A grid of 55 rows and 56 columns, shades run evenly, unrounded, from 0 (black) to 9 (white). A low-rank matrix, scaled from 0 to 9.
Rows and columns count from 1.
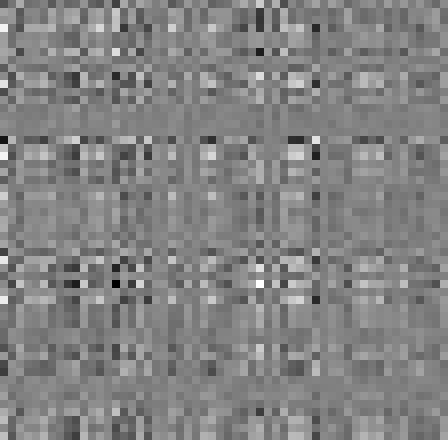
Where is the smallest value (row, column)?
36, 15
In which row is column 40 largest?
18
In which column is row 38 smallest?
40
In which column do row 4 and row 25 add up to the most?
1
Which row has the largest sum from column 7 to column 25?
7
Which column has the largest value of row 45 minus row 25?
33
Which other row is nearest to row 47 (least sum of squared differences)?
32
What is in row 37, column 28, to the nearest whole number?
5
